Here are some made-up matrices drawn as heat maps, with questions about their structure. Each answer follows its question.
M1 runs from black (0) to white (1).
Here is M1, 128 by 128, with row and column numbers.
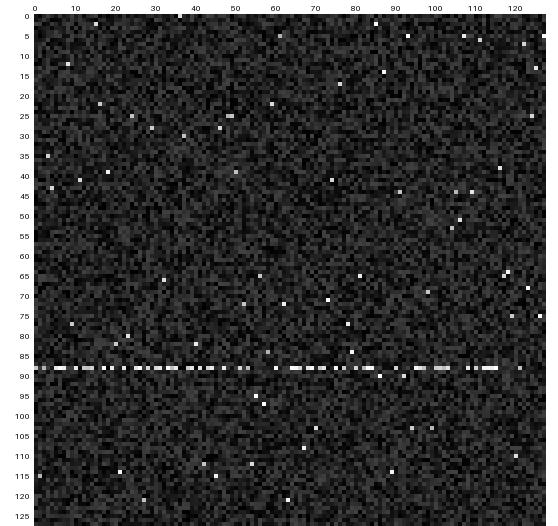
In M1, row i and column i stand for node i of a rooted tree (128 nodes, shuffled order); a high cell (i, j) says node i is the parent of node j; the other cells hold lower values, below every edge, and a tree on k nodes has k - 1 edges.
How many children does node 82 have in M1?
2
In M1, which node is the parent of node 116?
38
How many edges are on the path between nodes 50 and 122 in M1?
4
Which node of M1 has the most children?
88
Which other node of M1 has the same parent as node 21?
89
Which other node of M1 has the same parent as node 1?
45
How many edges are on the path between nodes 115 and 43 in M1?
2
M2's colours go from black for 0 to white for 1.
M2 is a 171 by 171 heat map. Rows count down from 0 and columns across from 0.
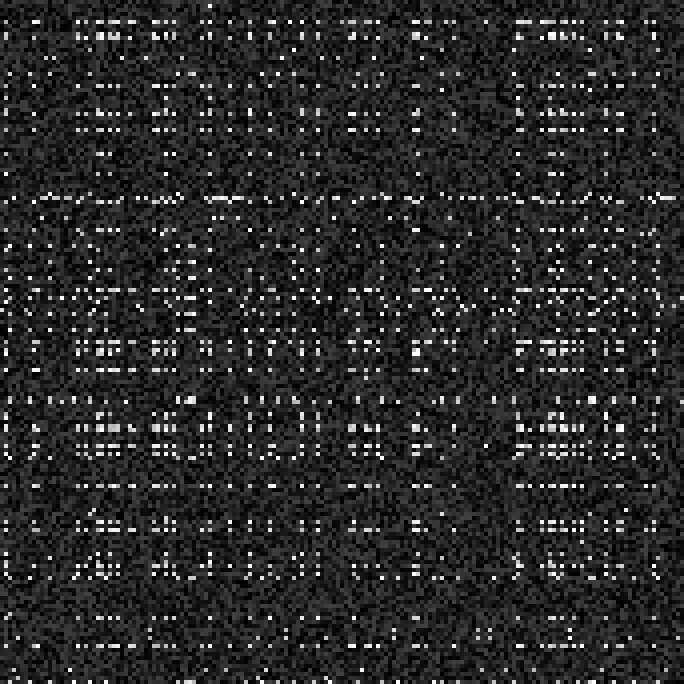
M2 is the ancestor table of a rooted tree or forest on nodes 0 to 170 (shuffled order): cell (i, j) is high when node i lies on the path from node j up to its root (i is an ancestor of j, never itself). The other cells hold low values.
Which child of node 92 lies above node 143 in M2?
9
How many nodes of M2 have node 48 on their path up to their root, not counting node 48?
10
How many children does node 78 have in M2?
2
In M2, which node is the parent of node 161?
132
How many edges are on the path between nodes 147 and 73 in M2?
5
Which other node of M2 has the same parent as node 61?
123
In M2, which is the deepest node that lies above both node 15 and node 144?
74
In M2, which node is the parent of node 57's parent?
50
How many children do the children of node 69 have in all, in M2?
4
